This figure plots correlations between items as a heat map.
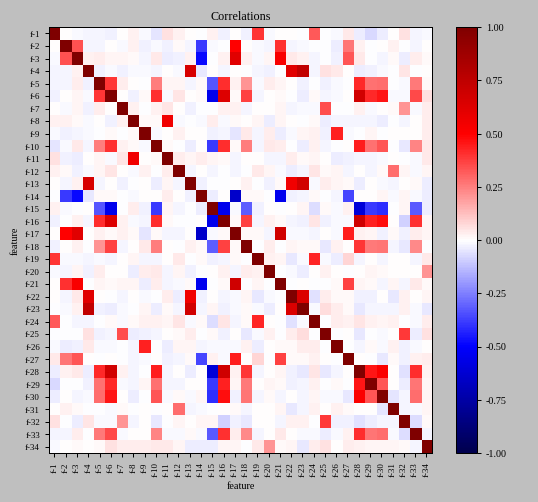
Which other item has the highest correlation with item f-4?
f-23
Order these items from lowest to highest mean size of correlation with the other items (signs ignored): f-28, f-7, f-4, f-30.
f-7, f-4, f-30, f-28
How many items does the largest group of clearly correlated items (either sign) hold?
10
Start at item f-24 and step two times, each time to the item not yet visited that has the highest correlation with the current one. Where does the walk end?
f-1
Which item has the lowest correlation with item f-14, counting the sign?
f-17
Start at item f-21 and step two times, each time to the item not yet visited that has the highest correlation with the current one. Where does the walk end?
f-3
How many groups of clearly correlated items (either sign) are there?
9
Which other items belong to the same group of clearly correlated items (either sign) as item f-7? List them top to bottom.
f-25, f-32
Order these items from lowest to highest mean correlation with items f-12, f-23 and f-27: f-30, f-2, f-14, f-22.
f-14, f-30, f-2, f-22
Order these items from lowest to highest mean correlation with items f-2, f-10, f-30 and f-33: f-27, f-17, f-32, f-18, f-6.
f-32, f-27, f-17, f-18, f-6
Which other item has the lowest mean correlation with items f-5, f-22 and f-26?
f-15
